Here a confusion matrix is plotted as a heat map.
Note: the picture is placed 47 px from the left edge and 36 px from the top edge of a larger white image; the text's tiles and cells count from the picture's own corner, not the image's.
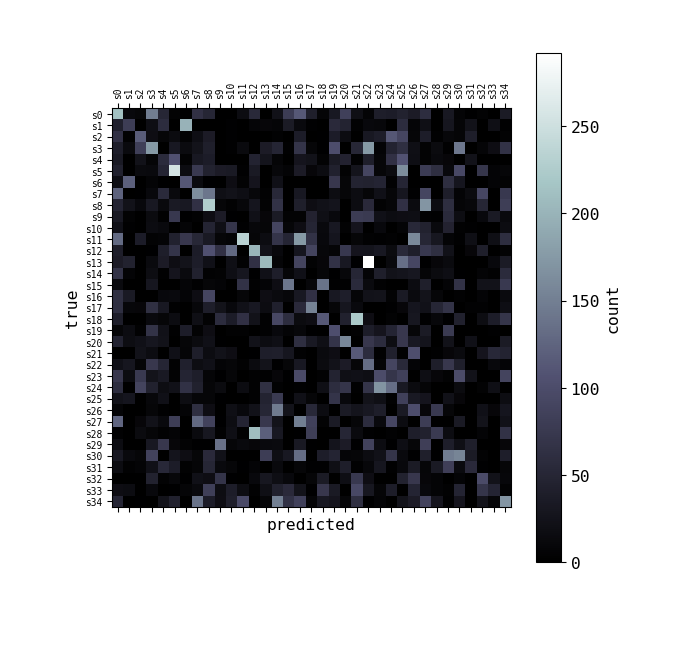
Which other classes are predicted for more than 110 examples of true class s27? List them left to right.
s0, s7, s16
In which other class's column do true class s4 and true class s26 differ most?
s14
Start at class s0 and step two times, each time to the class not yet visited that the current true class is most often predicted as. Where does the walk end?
s22
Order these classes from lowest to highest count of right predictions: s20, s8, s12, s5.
s20, s12, s8, s5
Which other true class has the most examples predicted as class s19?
s3
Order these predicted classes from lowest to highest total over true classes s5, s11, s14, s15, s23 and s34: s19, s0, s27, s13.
s13, s19, s27, s0
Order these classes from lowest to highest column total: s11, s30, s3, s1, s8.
s1, s11, s30, s3, s8
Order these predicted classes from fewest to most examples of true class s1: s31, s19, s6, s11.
s11, s31, s19, s6
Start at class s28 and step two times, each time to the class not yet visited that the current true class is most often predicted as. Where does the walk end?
s10
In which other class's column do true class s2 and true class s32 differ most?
s24
